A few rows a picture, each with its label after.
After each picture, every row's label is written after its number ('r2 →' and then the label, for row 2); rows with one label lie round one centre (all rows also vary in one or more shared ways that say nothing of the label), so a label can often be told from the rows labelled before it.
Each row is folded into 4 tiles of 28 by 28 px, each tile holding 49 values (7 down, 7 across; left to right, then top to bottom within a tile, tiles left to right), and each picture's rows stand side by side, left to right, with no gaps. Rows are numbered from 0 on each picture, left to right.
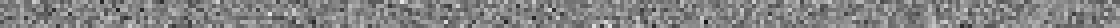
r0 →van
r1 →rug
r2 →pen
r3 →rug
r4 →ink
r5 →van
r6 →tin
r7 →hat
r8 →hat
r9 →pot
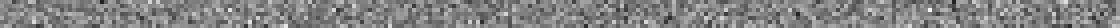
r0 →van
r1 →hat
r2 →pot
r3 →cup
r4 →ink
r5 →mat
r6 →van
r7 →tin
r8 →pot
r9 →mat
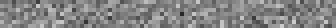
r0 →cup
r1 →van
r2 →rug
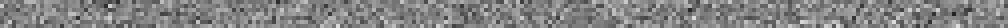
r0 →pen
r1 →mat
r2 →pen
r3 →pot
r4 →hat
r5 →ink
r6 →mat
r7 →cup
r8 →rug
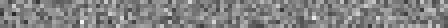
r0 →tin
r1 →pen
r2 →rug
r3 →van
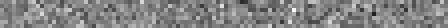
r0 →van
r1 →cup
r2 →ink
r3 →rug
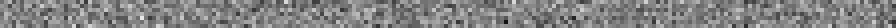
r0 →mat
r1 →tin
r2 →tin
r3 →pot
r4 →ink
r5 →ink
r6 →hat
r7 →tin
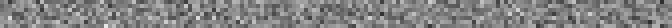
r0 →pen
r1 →cup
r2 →mat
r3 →van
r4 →van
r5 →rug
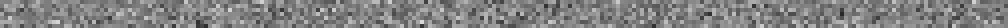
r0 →mat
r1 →van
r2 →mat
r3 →mat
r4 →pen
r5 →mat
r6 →ink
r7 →ink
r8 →pot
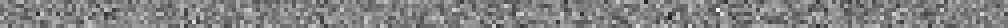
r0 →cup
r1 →pot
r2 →tin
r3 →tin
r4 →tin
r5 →mat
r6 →hat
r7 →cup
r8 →ink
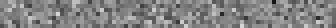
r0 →tin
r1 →mat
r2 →van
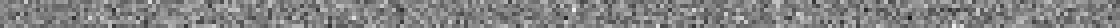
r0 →rug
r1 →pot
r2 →cup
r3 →tin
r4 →van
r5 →rug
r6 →ink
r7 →pot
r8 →rug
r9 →van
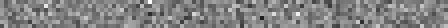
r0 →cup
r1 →pot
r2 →tin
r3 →hat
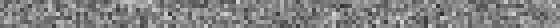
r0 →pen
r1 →hat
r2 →pen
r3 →pen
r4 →mat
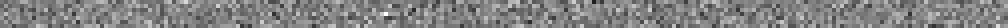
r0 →mat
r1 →mat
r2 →mat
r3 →tin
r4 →hat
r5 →tin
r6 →cup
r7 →ink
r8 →cup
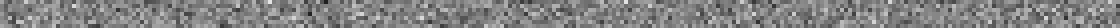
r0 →pen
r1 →tin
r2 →hat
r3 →van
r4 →hat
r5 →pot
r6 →hat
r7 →rug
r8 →tin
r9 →ink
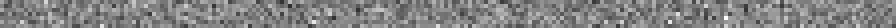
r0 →pot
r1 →ink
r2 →tin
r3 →pot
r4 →pen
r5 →van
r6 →rug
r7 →ink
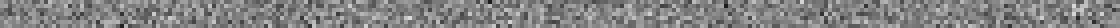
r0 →pen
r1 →cup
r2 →tin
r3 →tin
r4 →tin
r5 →tin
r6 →pen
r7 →ink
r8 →van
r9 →van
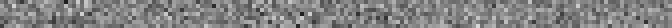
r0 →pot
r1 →tin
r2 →pot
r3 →mat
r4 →tin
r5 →tin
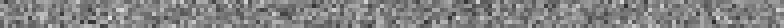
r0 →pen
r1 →rug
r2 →hat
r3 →van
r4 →pen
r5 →mat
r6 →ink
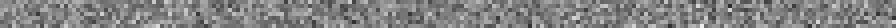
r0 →ink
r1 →mat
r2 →pot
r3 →hat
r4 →pen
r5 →van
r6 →tin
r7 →cup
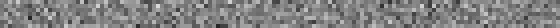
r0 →ink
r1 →van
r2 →rug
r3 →hat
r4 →pen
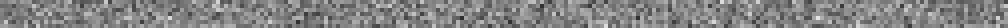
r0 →hat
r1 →pot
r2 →cup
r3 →van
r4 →ink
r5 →tin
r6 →van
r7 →van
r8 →cup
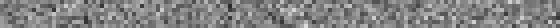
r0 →pen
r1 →rug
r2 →van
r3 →rug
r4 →hat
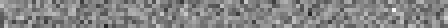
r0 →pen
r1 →tin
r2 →mat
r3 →van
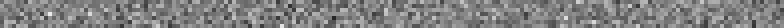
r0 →hat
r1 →cup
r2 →tin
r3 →pot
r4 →hat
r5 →cup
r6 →hat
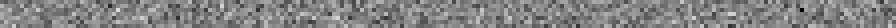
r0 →pen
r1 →mat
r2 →cup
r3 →hat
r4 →tin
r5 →cup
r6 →mat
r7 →ink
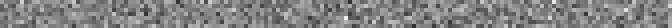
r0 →mat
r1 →mat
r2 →ink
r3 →pen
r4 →rug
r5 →cup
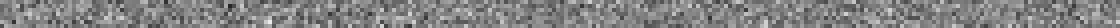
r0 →pot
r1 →pen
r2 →tin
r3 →tin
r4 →cup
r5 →hat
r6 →tin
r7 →rug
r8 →rug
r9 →cup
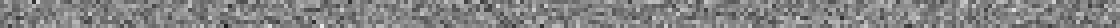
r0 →hat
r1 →ink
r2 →rug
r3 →ink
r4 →hat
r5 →pot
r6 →cup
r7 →van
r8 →ink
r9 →hat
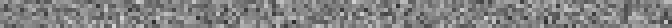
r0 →van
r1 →ink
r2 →mat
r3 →van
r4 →ink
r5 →mat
